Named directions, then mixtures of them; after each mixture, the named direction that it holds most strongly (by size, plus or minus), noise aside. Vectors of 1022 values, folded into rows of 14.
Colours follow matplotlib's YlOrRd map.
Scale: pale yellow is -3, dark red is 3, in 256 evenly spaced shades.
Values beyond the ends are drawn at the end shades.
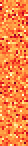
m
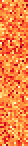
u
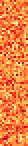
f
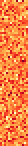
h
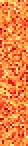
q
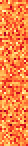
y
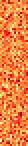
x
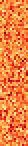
y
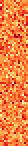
m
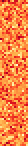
q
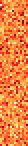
m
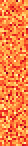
h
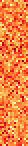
u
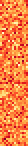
f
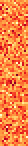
f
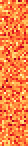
y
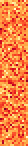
q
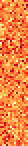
u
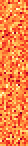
x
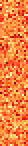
m
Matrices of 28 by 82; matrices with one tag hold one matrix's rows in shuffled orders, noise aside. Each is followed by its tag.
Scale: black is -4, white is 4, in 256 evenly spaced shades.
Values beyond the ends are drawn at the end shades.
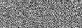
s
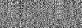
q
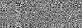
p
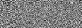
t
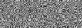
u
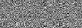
u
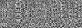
p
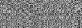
s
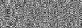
t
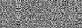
p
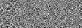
t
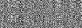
q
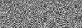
u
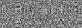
p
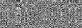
p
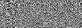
t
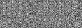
s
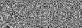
t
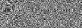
t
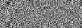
t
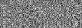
s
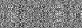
q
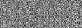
s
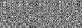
s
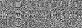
p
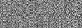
s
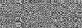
p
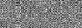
p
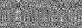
p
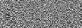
t
